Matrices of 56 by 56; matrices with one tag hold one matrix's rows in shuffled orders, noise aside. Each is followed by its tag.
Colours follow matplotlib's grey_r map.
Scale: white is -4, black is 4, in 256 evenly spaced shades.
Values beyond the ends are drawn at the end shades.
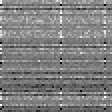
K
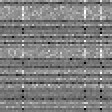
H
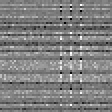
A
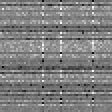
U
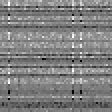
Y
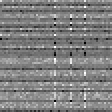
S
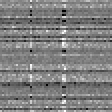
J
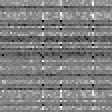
U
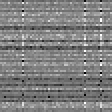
H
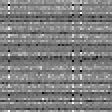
Y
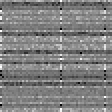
K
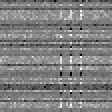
A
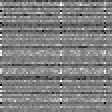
K
